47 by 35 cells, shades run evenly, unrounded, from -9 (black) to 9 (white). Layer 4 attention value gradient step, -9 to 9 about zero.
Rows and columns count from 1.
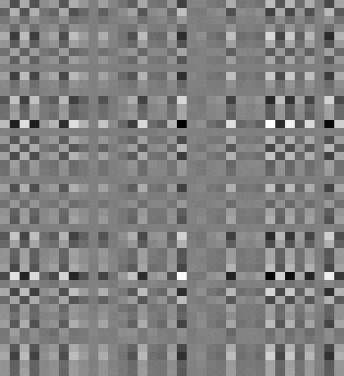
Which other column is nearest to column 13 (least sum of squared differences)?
16
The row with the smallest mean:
35
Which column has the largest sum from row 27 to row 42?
28
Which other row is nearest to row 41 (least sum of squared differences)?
44
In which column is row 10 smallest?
19
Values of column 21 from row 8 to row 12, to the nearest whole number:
0 0 0 0 0
